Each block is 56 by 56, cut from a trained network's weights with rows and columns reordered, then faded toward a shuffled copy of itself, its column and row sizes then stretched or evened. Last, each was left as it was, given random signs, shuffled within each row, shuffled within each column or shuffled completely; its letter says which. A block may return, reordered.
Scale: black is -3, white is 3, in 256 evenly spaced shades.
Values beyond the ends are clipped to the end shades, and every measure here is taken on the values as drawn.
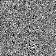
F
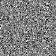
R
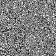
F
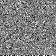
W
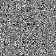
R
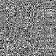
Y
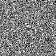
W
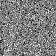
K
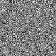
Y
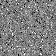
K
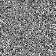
R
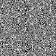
R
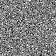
K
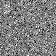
K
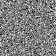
K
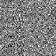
Y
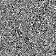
F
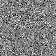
W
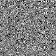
R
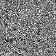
R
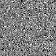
Y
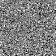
W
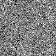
F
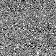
W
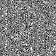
F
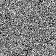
K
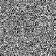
Y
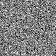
K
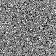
K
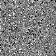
F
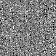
F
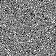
K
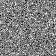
K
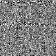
R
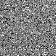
W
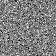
K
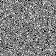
K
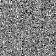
F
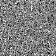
F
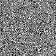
R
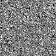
R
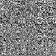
Y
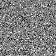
W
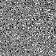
R
